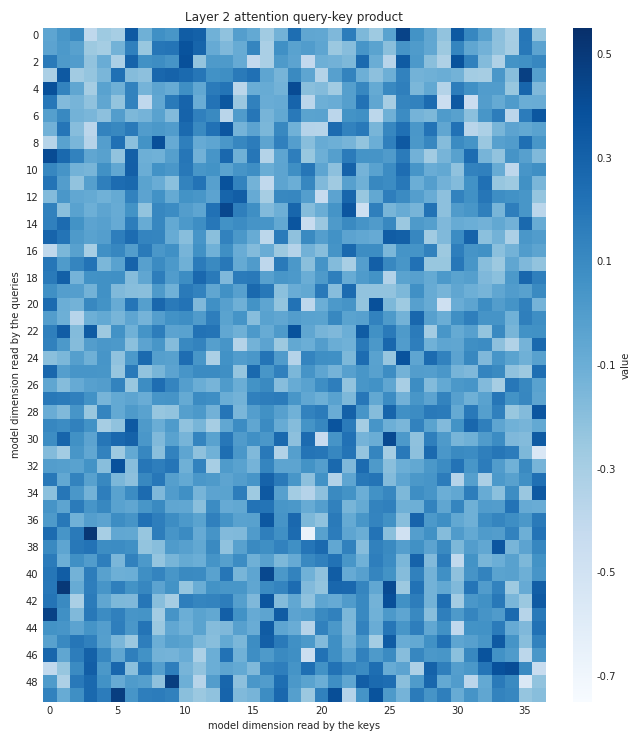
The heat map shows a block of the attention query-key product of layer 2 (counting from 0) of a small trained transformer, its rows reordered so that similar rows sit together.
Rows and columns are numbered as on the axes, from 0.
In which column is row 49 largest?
5
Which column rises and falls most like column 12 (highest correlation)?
18
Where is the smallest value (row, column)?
37, 19
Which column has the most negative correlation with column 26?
3
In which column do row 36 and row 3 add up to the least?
20
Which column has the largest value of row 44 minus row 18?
25
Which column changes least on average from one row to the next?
10
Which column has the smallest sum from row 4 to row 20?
29
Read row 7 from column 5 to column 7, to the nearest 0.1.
0.1 0.2 0
